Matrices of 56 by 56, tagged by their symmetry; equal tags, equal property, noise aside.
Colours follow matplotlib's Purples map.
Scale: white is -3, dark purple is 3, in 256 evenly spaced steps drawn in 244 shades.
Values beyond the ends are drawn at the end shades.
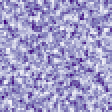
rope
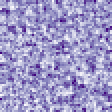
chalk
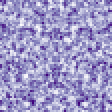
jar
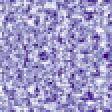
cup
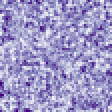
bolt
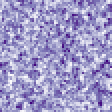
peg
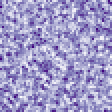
bolt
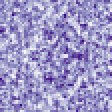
cup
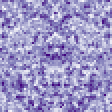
jar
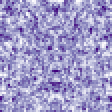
jar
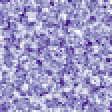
bolt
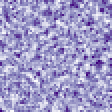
bolt
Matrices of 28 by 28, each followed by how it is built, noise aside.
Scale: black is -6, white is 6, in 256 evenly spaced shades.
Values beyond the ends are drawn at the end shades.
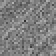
Hankel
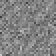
Hankel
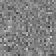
low rank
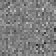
uneven columns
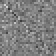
diagonal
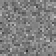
noise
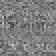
low rank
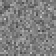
noise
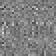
low rank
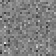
uneven columns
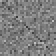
diagonal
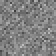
Hankel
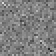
diagonal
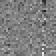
uneven columns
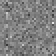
uneven columns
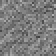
Hankel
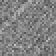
Hankel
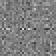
low rank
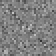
diagonal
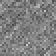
Hankel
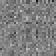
low rank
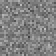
noise
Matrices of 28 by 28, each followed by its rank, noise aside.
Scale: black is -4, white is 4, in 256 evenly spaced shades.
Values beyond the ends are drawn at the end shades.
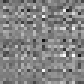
three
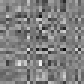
two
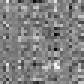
four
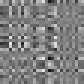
two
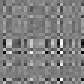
one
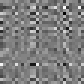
two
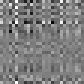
two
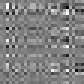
two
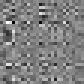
three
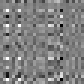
two
